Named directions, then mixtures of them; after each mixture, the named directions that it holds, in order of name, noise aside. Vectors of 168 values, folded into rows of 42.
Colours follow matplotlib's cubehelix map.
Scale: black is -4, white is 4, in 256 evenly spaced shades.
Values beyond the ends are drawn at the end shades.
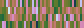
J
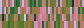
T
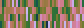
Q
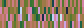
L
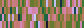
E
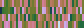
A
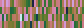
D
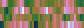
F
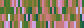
A, Q.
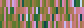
D, J, Q.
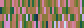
A, D, Q.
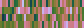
F, T.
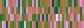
J, L.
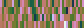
A, L, T.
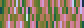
A, Q, T.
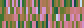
J, Q.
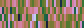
E.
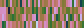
J.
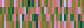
A, D, F.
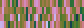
Q.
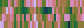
F, T.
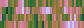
F, T.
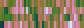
F, Q.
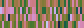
A.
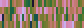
D, F, T.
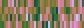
Q.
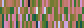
A, D, J.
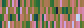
L, Q.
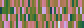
A.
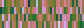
A.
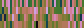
E, F, J.
